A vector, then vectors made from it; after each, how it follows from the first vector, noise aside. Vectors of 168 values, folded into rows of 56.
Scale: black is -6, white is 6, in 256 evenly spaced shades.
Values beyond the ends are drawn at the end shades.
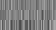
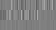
partly zeroed.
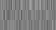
wrapped around, negated, shrunk.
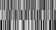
negated, scaled up.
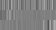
partly zeroed.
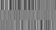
wrapped around, partly zeroed.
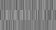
wrapped around, negated, shrunk.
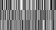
wrapped around, negated, scaled up.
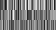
reversed, negated, scaled up.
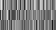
wrapped around, negated, scaled up.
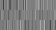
wrapped around, partly zeroed.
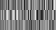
wrapped around, negated, scaled up.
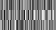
wrapped around, negated, scaled up.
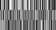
wrapped around, negated, scaled up.
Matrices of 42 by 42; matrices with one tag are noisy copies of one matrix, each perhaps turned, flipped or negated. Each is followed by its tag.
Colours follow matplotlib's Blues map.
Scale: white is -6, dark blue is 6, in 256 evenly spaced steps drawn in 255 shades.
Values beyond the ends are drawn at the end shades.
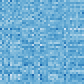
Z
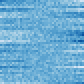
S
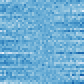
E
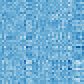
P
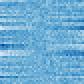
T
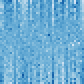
E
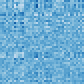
P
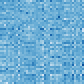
Z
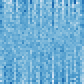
E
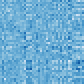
P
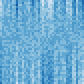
S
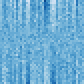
T
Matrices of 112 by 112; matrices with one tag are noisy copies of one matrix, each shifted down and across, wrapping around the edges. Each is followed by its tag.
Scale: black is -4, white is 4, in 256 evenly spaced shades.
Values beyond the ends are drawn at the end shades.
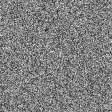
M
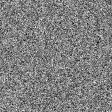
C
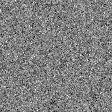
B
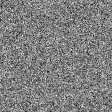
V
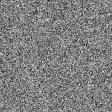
B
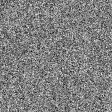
C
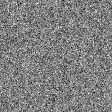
C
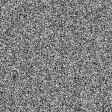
C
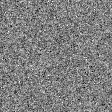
M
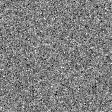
M
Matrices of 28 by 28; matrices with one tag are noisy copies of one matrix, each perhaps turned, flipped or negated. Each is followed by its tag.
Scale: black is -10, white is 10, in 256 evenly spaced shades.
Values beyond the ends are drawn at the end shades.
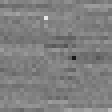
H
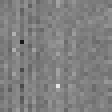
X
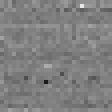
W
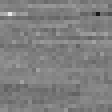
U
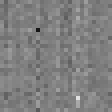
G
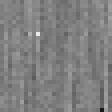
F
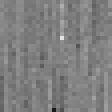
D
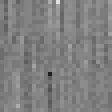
D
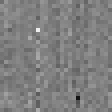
G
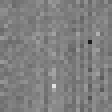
X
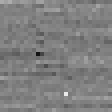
H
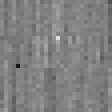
H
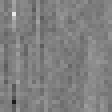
U
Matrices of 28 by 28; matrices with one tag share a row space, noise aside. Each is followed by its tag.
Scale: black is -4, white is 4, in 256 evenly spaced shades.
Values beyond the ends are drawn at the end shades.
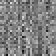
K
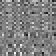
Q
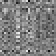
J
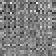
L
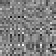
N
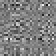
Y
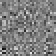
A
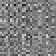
K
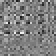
Y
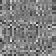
L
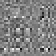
Y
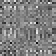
L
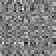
Q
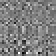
K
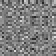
Q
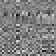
J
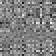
N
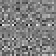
J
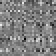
N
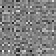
J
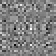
A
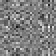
Y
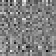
K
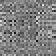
L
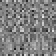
Q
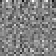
Q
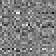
J
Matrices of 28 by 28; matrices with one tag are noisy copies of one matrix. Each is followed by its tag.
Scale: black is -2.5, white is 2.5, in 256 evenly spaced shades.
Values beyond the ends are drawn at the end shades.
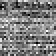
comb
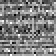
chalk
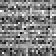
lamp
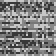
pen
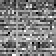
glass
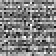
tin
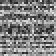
chalk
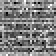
tin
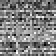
glass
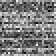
pen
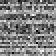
chalk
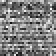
comb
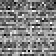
glass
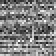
chalk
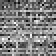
glass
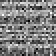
lamp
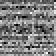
chalk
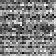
chalk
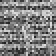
lamp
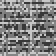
tin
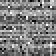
lamp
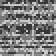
chalk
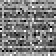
tin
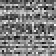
chalk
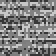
lamp
